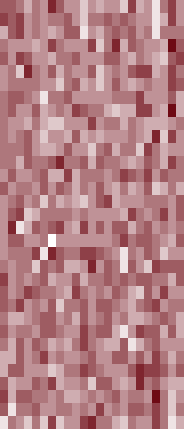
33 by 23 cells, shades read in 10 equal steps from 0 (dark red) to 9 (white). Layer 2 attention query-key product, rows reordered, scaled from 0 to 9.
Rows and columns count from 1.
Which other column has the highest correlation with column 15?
23
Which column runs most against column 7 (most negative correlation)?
16
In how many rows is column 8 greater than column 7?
12
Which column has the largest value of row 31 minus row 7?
22
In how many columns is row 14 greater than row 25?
6
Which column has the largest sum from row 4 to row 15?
21
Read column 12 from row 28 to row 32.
3 3 7 4 5
